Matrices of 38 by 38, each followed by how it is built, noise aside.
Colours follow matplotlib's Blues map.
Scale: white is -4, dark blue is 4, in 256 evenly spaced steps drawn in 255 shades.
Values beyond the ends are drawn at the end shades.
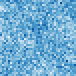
smooth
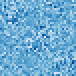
block diagonal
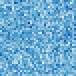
blocks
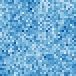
smooth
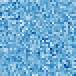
block diagonal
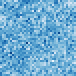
smooth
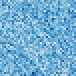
Toeplitz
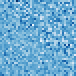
upper triangular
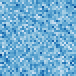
Toeplitz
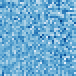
upper triangular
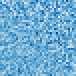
upper triangular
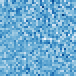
upper triangular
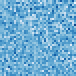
upper triangular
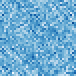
Toeplitz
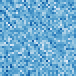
Toeplitz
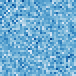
block diagonal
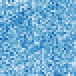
smooth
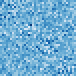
block diagonal
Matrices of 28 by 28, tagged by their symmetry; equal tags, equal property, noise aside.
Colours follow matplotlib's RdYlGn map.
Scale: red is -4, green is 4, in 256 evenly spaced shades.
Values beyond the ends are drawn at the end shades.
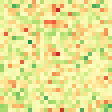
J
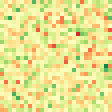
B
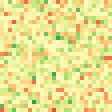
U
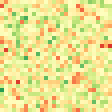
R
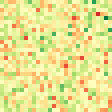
R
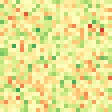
U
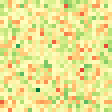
B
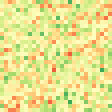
R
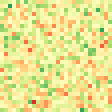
R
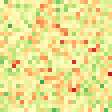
U
